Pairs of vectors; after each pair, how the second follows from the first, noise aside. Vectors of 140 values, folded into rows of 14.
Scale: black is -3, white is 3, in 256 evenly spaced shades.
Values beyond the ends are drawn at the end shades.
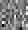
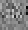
negated, partly zeroed.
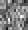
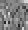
negated, partly zeroed.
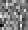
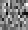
reversed, negated.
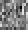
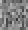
reversed, shrunk.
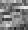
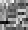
reversed, negated.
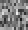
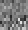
reversed, negated, partly zeroed.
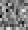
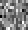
sign-scrambled.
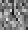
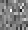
wrapped around, partly zeroed.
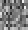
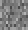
shrunk.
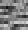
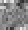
wrapped around, partly zeroed.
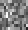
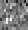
wrapped around, partly zeroed.
